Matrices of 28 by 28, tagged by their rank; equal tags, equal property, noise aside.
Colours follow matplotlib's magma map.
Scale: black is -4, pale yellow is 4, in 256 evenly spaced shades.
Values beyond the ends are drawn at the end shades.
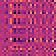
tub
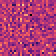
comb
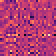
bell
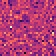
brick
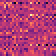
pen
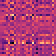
tub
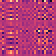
tub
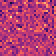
comb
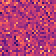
brick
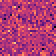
brick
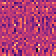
pen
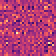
pen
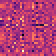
pen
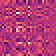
bell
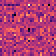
pen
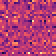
bell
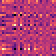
tub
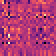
bell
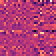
pen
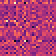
bell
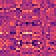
bell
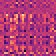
bell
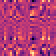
tub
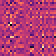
bell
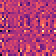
pen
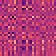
tub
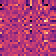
bell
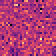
brick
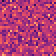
brick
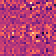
pen
